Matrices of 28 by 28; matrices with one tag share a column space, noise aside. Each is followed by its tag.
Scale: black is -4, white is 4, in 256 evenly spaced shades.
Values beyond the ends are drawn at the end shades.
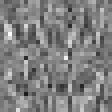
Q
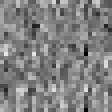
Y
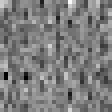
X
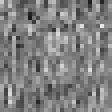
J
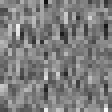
Q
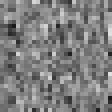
Q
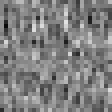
Q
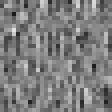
J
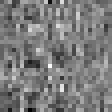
Y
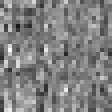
Y
